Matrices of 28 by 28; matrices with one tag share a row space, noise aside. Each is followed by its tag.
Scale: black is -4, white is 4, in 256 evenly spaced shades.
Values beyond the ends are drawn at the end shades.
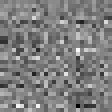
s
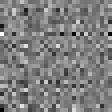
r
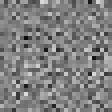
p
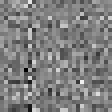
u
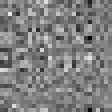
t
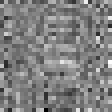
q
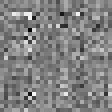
u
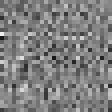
r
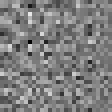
t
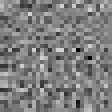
t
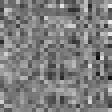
q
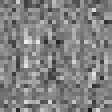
p
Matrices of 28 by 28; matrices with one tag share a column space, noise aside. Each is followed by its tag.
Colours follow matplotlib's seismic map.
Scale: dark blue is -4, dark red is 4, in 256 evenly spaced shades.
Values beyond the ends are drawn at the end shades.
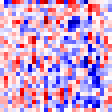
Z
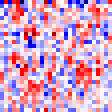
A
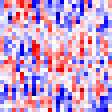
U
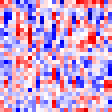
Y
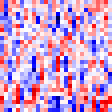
U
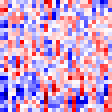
U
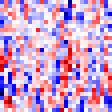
U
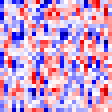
A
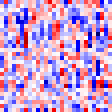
Y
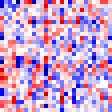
Z
